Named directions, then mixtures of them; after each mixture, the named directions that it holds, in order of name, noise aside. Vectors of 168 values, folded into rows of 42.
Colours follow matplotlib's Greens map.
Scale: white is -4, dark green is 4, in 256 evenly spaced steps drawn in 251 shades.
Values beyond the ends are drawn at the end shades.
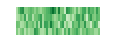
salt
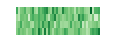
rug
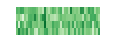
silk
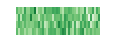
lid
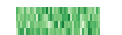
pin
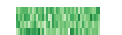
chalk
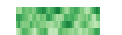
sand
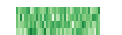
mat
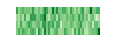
rug, silk.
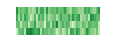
chalk, mat, pin.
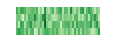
silk.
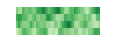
sand.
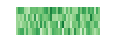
pin, salt, silk.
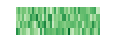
chalk.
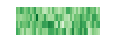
pin, sand.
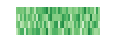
pin, salt.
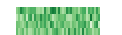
lid, salt, silk.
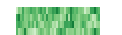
mat, pin, sand.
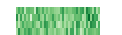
lid.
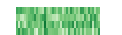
silk.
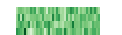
mat, pin.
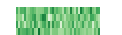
chalk, rug, silk.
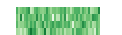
mat.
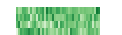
chalk, pin, sand.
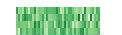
chalk, lid.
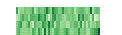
rug.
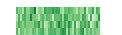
lid.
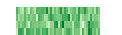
pin.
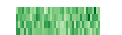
lid, pin.
